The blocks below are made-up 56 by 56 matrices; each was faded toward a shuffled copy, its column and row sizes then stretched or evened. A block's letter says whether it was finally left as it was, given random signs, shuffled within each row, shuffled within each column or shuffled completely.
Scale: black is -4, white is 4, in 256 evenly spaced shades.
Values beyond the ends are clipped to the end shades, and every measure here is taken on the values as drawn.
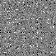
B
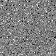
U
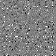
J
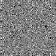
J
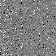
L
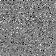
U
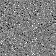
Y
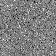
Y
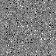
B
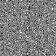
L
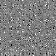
J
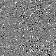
B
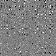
J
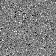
Y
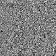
L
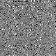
B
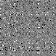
J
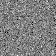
Y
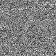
U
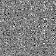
B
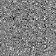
J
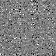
B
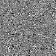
B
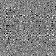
J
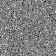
Y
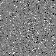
L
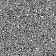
U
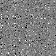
B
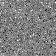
Y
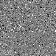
U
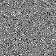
B
